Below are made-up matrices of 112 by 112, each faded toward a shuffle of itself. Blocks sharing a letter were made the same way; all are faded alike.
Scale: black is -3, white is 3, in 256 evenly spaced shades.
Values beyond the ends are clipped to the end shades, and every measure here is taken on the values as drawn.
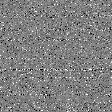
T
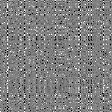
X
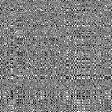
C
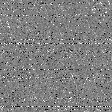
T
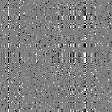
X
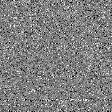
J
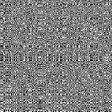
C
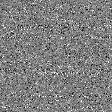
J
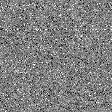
J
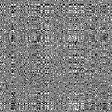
C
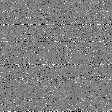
T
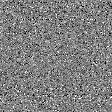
J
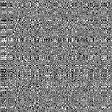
C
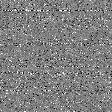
T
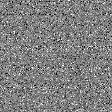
J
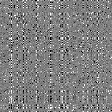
X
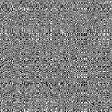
C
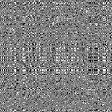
C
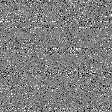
T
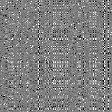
X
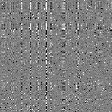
X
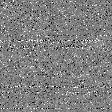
T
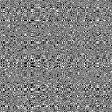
C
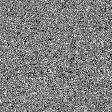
J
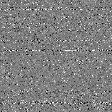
T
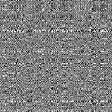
C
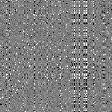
X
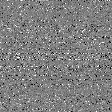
T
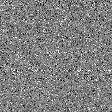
J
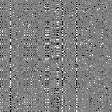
X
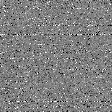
T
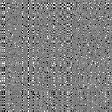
X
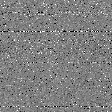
T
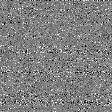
T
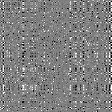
X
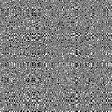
C
